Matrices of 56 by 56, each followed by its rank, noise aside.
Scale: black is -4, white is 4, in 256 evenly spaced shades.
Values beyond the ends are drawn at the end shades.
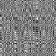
four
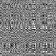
four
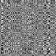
three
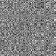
six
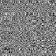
five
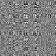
three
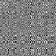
three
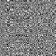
five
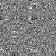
seven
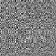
four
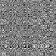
five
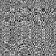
five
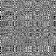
three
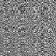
four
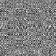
six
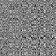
four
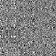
seven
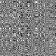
five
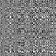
five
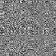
seven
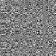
seven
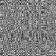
six
